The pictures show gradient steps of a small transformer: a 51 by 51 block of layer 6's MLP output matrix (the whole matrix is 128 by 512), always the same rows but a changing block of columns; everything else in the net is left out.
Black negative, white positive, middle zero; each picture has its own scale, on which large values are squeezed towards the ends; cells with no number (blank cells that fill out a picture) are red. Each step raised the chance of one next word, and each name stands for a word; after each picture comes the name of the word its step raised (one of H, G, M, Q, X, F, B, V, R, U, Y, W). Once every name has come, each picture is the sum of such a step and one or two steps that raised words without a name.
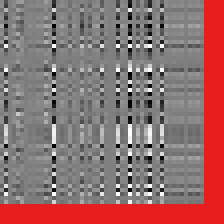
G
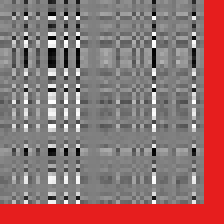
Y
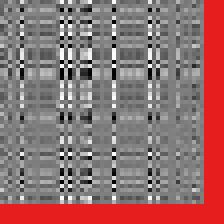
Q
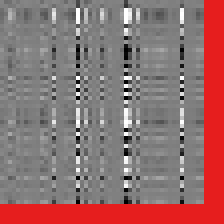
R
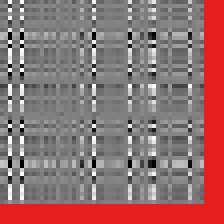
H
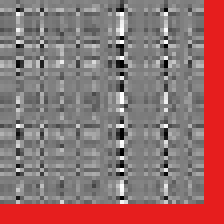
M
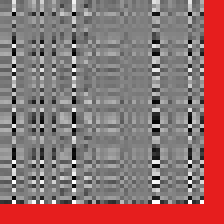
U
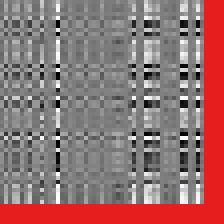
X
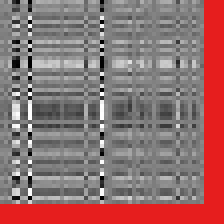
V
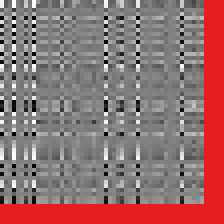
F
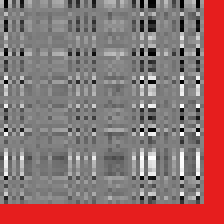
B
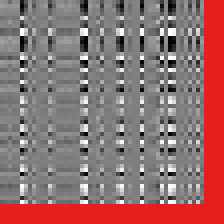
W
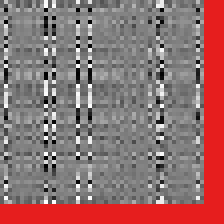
Q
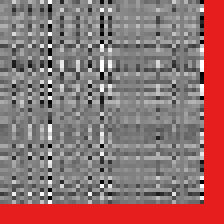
G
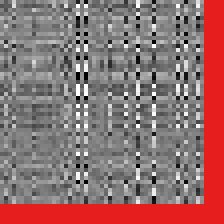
V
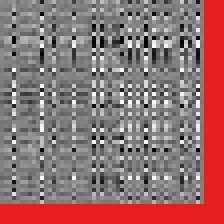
Y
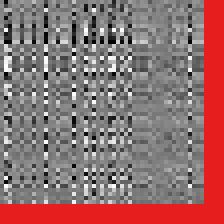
W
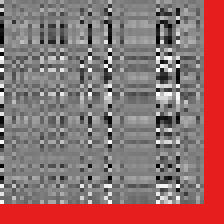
Q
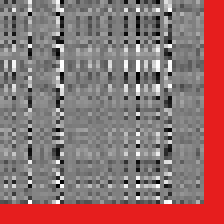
U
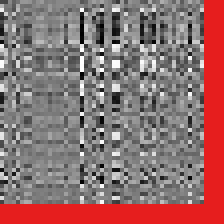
M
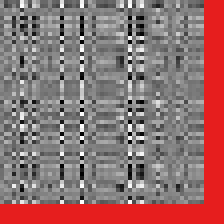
F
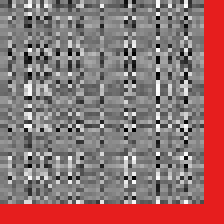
B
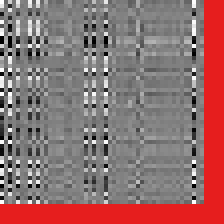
U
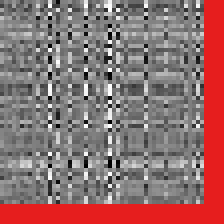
H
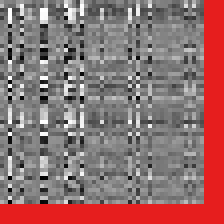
R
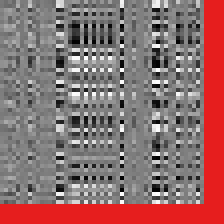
G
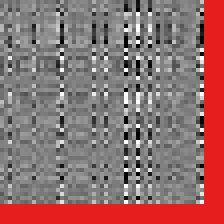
M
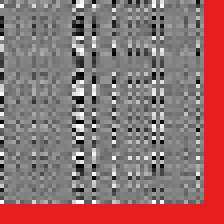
B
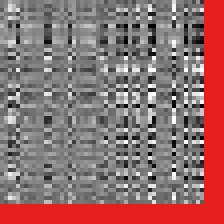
X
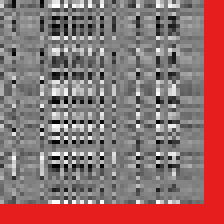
B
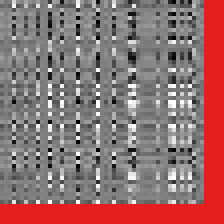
Y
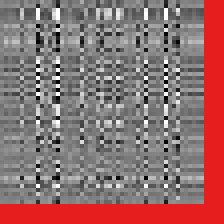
R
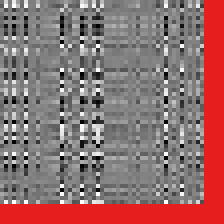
G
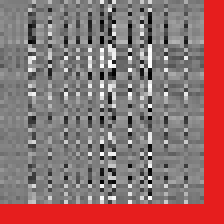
Q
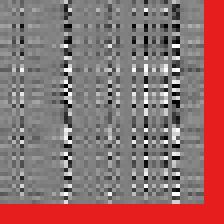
G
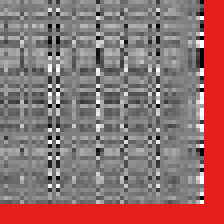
Y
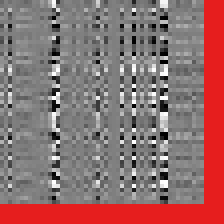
F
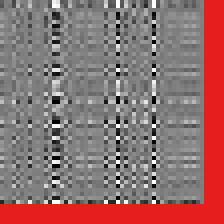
U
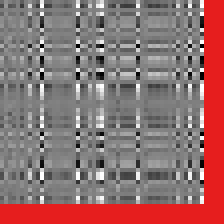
X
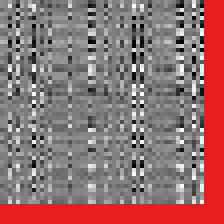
W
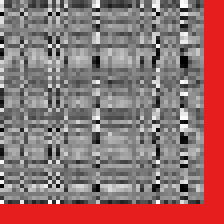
U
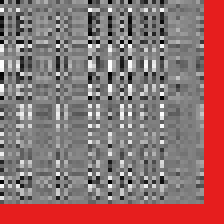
V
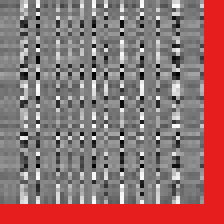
X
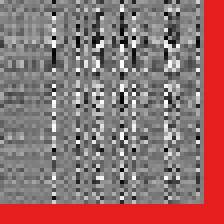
Y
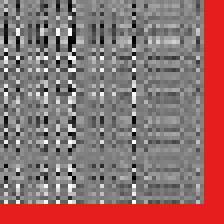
W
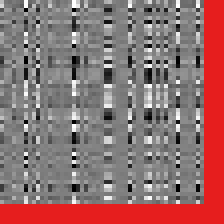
Q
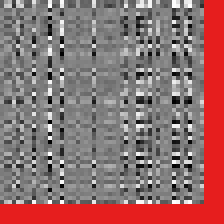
U
